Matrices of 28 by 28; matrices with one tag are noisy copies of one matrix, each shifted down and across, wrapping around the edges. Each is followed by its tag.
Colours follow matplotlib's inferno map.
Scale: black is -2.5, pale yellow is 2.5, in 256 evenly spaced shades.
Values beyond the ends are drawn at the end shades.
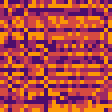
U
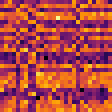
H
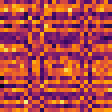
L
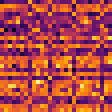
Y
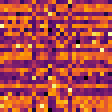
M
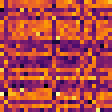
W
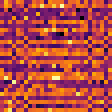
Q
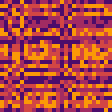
L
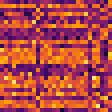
H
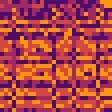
Y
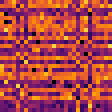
L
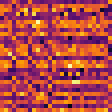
U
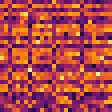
Y
